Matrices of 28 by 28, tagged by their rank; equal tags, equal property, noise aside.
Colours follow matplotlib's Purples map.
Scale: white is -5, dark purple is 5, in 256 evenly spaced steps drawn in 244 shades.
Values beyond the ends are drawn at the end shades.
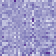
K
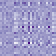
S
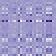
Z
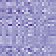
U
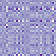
S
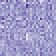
K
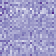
K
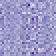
K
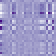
Z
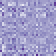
U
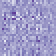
K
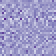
K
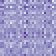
S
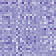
K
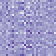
U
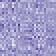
K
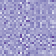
K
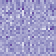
K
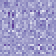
U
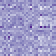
U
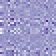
U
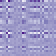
Z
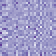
U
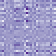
S
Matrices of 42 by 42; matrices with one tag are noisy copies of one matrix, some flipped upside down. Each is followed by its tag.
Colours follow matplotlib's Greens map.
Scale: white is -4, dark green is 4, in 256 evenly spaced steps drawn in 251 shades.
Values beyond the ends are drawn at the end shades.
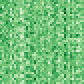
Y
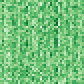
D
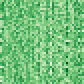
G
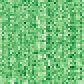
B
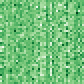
G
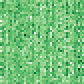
G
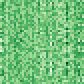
G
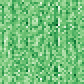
D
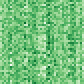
B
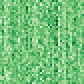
D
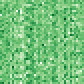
Y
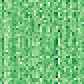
D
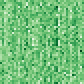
D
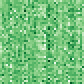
B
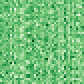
Y
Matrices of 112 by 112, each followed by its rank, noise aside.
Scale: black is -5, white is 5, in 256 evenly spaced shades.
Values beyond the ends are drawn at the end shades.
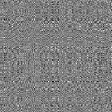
four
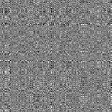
six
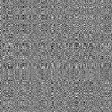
five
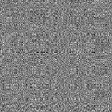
five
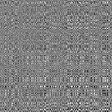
three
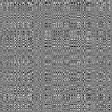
three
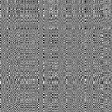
three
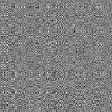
four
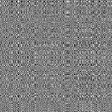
three
